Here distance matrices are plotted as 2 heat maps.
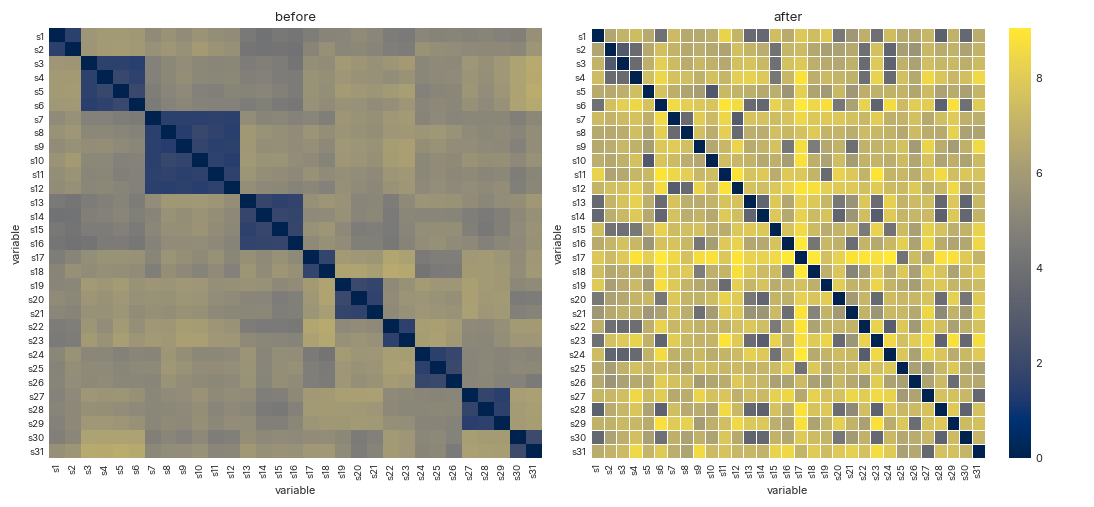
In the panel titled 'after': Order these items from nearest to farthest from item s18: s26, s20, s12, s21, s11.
s21, s26, s11, s20, s12
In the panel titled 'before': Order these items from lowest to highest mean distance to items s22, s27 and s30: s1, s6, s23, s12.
s23, s1, s12, s6
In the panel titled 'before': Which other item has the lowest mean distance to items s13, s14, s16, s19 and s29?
s15
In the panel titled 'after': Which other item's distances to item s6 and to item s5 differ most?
s10
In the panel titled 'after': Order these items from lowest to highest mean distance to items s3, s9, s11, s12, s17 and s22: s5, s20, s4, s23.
s4, s5, s20, s23
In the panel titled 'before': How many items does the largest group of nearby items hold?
6
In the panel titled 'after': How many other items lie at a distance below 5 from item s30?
7
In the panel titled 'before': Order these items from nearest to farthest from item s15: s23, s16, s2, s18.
s16, s2, s23, s18
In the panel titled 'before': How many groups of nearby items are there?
10
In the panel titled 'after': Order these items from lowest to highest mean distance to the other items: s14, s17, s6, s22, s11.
s14, s22, s6, s11, s17
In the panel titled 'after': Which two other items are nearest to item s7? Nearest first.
s12, s8
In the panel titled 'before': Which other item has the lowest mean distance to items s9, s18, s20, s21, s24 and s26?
s25
